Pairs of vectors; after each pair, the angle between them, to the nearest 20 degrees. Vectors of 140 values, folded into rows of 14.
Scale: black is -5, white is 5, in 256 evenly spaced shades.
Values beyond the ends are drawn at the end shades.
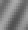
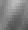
60 degrees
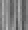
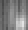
120 degrees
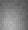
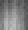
20 degrees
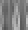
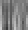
40 degrees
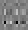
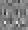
140 degrees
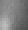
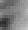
160 degrees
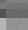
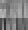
140 degrees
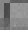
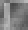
140 degrees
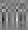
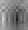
120 degrees
